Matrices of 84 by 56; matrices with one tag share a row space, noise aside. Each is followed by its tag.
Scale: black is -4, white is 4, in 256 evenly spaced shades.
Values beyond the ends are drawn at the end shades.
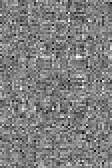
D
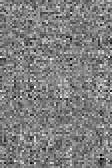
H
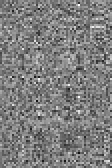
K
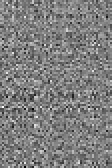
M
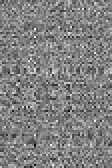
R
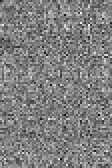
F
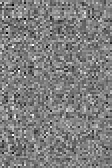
M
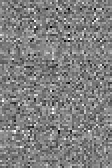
R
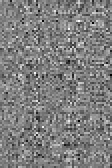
K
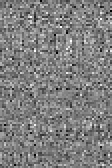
H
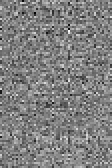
D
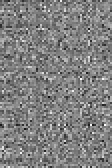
F
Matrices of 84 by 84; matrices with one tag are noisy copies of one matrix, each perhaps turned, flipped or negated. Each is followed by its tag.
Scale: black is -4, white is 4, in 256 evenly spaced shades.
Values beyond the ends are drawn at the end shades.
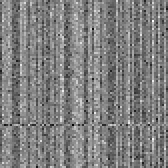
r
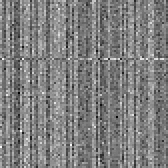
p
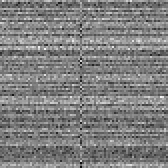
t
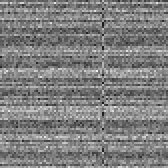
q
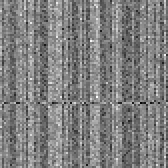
q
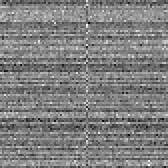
t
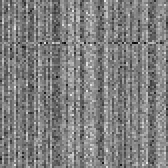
r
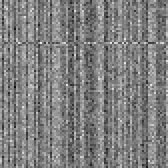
r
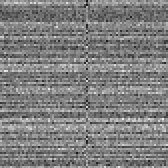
t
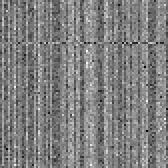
r
